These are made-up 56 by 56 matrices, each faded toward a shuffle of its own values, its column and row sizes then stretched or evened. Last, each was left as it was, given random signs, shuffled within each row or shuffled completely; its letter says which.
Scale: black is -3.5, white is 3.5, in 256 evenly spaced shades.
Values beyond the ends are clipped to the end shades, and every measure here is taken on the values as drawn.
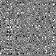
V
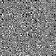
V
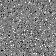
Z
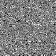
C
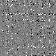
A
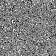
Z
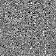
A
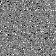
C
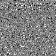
C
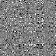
V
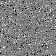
Z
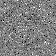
Z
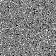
Z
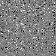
A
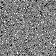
Z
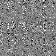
A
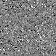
C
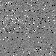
C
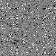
A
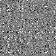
A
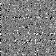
A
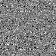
C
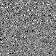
C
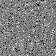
Z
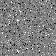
Z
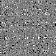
A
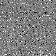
C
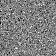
Z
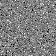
Z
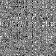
V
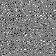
C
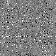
A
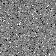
Z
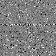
C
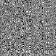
V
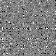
A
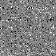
A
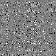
V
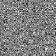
V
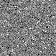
Z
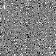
A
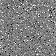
Z
